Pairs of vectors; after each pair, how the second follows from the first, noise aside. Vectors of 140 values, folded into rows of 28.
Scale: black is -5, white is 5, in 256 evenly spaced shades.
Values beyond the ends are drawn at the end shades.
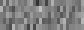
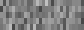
negated.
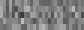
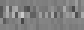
negated, partly zeroed.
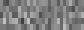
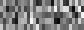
wrapped around, scaled up.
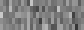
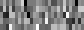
wrapped around, scaled up.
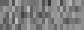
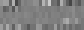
negated, partly zeroed.
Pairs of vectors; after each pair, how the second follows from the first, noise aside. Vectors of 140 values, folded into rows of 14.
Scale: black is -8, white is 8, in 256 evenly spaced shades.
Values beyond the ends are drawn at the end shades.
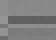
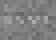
reversed, negated, partly zeroed.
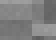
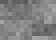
negated.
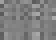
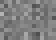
negated.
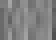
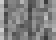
reversed, negated, scaled up.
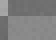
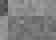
negated.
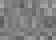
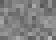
negated.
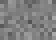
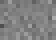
partly zeroed.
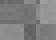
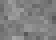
wrapped around, partly zeroed.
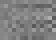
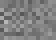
reversed.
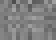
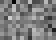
scaled up.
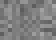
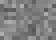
reversed.
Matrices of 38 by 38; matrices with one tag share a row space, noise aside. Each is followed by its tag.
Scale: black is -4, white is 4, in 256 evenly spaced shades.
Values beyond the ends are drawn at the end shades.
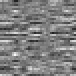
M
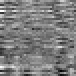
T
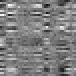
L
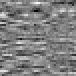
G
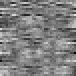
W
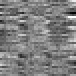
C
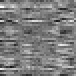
T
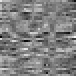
W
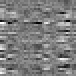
L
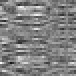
G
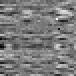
T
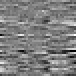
C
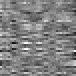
W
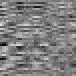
G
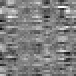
L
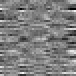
C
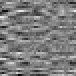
G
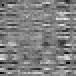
L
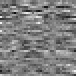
W
